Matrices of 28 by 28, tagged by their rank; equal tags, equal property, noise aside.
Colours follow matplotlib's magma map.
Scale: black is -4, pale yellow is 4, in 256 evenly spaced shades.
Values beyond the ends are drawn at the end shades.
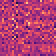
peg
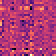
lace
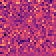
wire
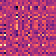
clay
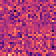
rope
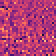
rope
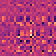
clay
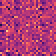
peg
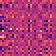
lace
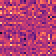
lace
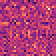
wire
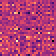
peg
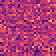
rope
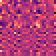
lace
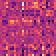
lace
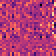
lace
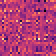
peg
